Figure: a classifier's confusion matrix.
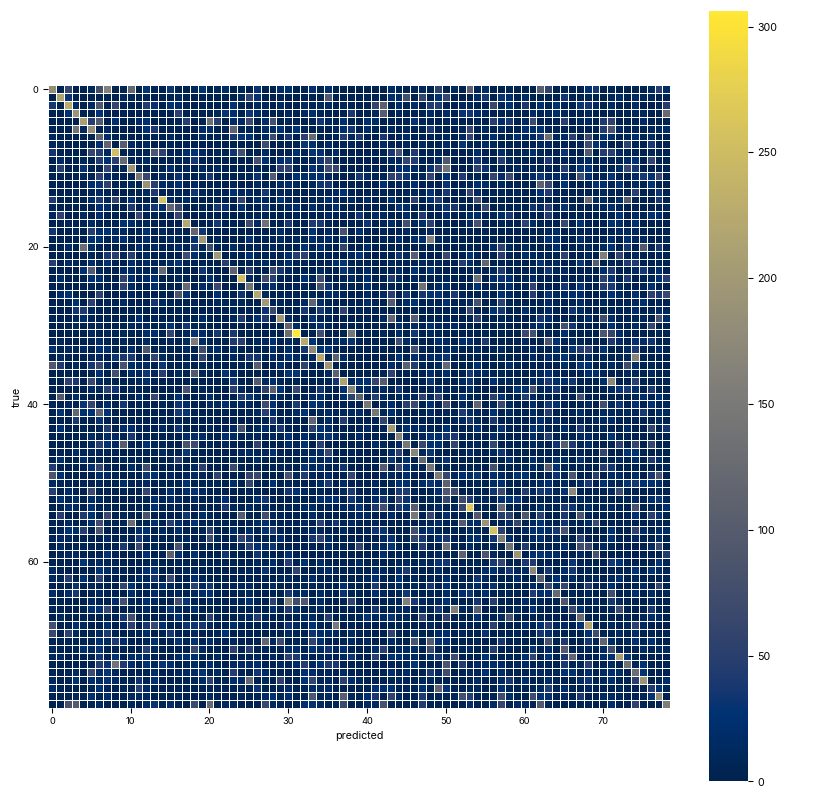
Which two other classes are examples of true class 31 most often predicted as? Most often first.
38, 30
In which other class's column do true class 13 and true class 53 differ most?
57
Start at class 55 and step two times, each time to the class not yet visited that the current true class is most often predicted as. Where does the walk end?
50
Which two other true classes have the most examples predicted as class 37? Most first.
77, 18
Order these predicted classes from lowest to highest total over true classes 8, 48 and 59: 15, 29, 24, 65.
29, 65, 24, 15
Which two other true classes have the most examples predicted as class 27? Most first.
17, 70
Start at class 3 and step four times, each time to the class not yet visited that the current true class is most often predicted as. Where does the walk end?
6
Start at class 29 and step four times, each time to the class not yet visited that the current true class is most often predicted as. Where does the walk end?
46
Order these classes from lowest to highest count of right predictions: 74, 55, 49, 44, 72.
74, 49, 44, 55, 72
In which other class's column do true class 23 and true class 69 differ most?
14
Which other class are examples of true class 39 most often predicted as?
1
